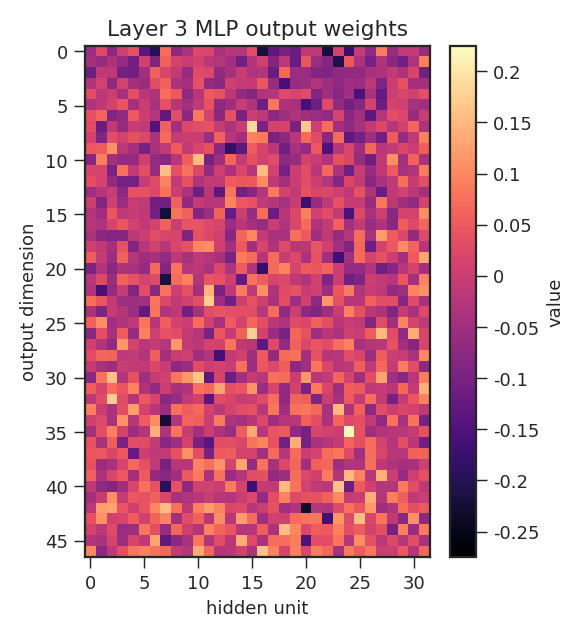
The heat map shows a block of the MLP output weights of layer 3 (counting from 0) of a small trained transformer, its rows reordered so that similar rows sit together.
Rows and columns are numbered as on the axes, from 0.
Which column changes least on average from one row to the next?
19
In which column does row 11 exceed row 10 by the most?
7
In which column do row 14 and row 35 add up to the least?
20
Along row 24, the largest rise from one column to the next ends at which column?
6
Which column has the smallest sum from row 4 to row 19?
24
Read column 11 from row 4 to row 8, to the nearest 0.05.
0.05 0.05 0 0.05 -0.05
